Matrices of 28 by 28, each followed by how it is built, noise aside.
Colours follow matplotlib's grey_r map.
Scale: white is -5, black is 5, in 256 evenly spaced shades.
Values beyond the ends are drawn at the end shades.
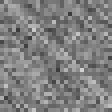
Toeplitz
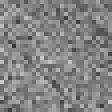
Toeplitz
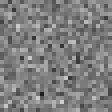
noise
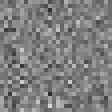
low rank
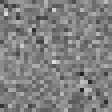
banded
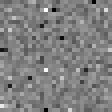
sparse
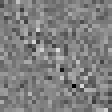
banded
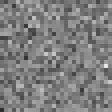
noise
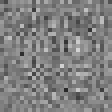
low rank
